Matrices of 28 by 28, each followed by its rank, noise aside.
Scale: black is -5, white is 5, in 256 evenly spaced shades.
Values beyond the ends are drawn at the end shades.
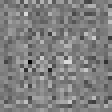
four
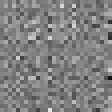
four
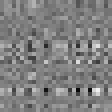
two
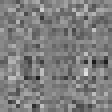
five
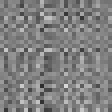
two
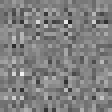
three
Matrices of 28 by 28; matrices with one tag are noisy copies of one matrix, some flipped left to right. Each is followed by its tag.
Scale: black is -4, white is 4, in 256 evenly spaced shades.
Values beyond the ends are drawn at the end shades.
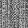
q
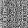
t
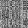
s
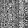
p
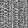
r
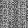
q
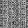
q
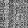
p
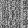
s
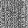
t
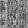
s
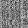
s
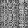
p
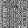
t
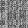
s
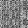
s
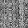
p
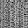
r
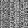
r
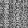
p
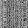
t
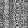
p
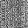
t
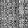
p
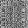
t
